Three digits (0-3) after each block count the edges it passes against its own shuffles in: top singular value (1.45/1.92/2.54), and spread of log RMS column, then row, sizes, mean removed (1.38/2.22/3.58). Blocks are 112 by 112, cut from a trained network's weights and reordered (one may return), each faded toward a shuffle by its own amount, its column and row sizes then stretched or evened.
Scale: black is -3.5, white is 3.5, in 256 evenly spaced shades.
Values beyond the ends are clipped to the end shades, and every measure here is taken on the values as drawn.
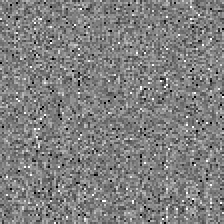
1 1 0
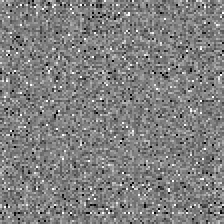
1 0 1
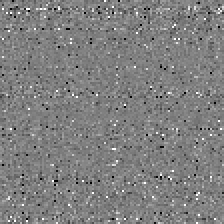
0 1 2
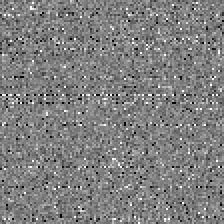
1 0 2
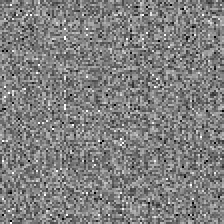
2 0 0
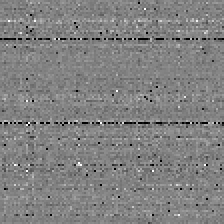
3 1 2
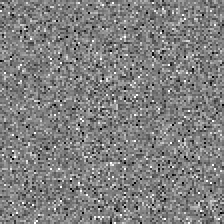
0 1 0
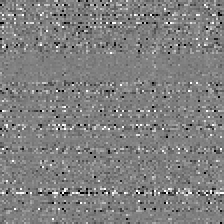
1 1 3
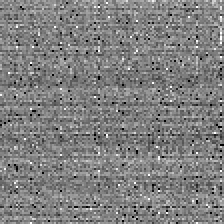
2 2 0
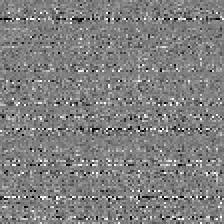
2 1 3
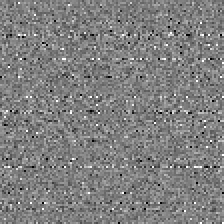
0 0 2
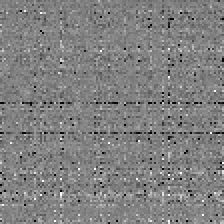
2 2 2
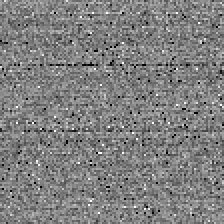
1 0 1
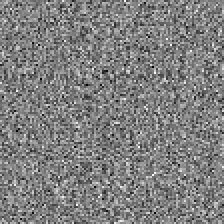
2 0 0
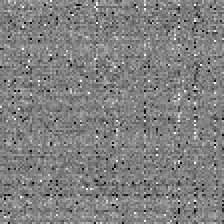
1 2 1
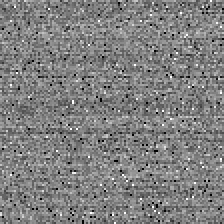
1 0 0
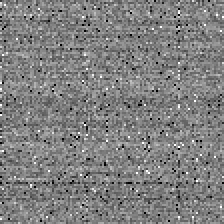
1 1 0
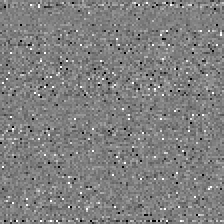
0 0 2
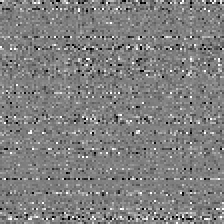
1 1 3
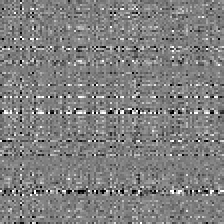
3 2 3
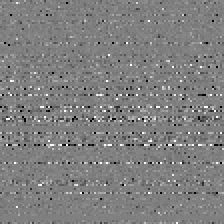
1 0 3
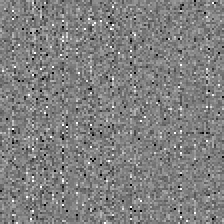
0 2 0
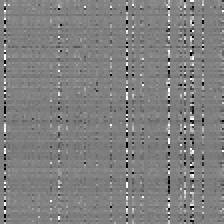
3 3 0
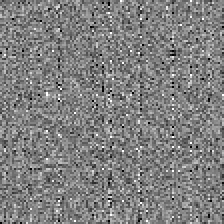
2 2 0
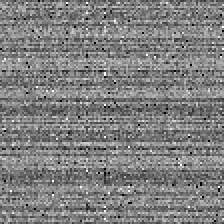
3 1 0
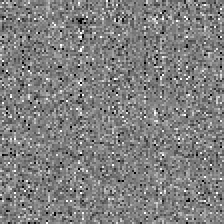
0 2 1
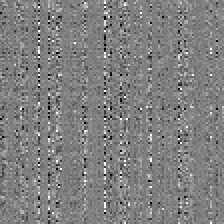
2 3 1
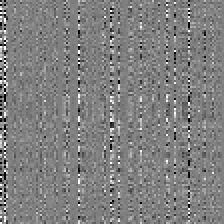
3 3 0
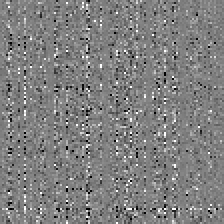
1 3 1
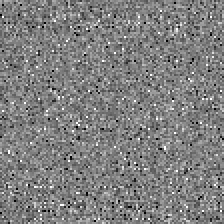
1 0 1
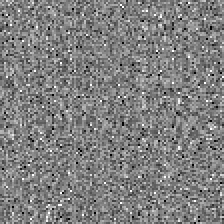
2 1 0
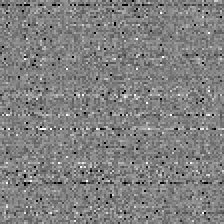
1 1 2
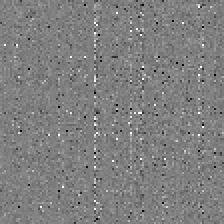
1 2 1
